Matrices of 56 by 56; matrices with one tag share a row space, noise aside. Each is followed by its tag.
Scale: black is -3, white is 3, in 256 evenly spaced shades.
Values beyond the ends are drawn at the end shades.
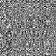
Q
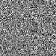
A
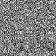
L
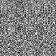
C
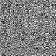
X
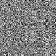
X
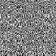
C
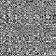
Q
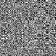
X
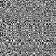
Q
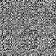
A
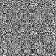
A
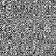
Q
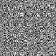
L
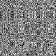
L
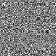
X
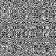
X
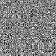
A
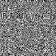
C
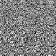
L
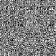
L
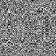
X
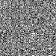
A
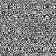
X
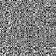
Q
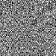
A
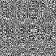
A
